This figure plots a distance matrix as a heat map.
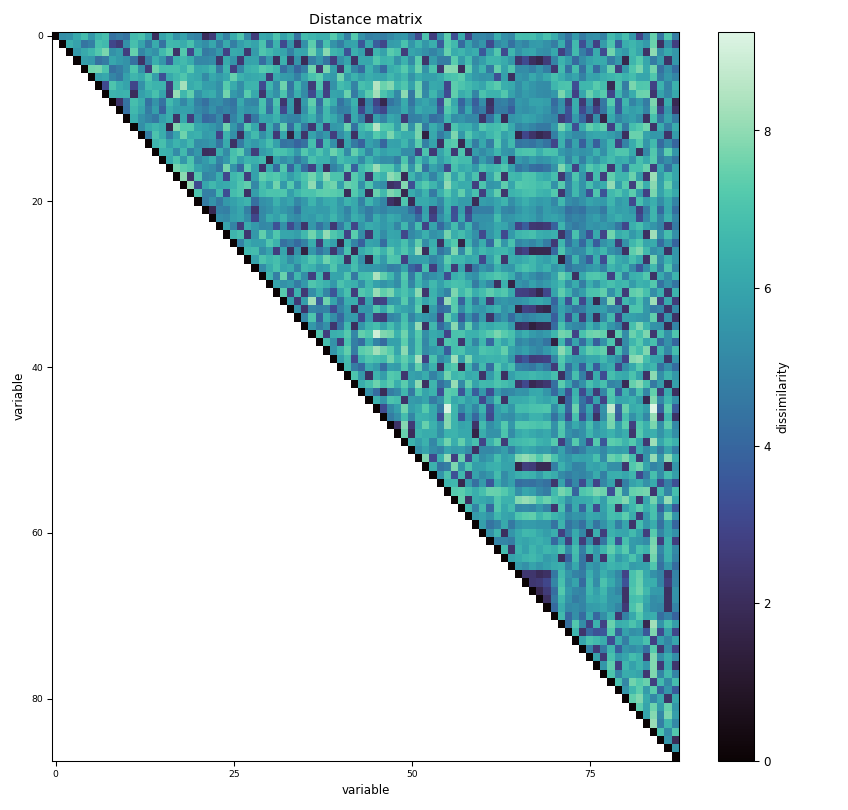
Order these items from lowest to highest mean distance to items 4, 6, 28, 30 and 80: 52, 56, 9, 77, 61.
52, 9, 61, 77, 56
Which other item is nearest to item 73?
29
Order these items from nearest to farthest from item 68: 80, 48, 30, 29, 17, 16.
80, 16, 29, 30, 48, 17
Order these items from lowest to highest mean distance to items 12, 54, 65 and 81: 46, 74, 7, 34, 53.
74, 34, 46, 7, 53
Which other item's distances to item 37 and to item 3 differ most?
31
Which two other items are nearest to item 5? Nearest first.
64, 30
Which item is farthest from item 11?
45
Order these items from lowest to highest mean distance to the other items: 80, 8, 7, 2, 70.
8, 70, 80, 2, 7
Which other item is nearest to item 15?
30
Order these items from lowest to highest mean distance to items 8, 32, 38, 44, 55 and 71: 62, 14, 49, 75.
75, 49, 14, 62
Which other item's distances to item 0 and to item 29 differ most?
84
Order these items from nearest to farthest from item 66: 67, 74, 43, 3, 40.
67, 3, 74, 40, 43
